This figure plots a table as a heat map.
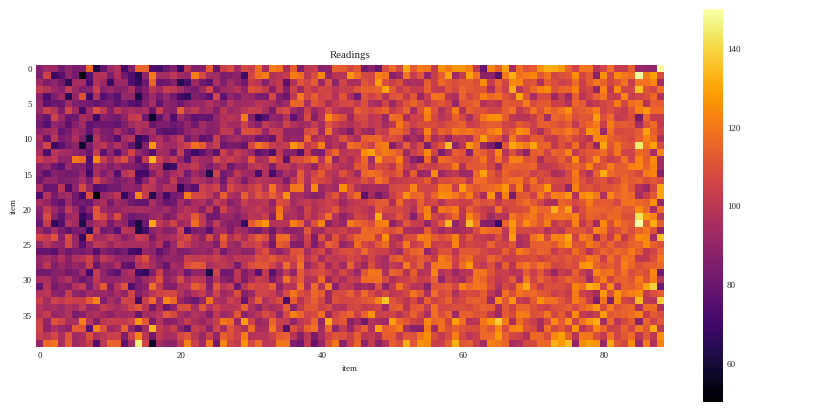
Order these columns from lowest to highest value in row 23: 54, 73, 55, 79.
54, 73, 55, 79
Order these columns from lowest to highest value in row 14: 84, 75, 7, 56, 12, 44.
7, 12, 44, 56, 75, 84
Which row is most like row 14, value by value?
19
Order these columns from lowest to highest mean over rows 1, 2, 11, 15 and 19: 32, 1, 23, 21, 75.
21, 1, 23, 32, 75
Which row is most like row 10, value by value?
23
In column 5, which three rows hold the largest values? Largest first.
13, 37, 33
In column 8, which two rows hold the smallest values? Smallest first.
18, 0
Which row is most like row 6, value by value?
25
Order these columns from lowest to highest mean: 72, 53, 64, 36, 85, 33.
33, 36, 53, 64, 72, 85
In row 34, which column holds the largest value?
79
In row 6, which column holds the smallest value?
6
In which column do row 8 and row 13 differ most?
16
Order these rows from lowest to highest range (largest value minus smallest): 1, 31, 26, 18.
26, 31, 18, 1
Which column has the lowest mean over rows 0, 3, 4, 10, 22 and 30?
14
